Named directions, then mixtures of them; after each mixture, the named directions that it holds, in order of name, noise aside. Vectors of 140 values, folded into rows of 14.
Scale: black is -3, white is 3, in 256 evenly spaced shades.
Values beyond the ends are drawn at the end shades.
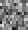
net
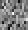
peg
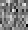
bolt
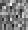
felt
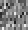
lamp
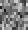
lamp, net.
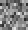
net.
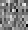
bolt.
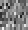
lamp.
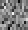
peg.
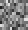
net, peg.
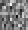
felt.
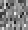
lamp.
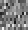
lamp.
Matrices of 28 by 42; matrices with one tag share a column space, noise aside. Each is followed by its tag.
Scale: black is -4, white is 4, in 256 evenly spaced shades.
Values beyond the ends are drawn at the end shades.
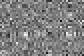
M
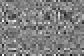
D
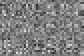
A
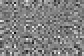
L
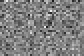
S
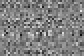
M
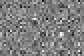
M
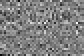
D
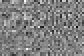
S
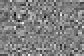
D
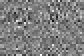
D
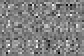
A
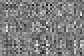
A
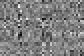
M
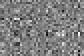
M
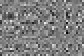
D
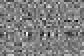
M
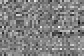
S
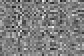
S
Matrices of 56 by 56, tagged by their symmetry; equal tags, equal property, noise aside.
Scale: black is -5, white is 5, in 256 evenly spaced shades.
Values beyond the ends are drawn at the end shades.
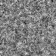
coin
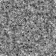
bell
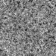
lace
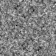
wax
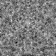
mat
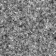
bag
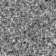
bag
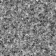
coin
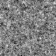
coin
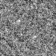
lace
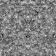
mat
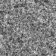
coin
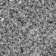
bell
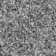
lace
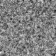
bag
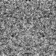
mat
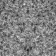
mat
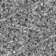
wax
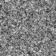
coin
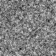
bell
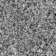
bag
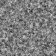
bell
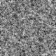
wax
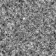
lace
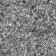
bag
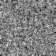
coin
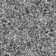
wax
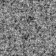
wax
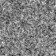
bell
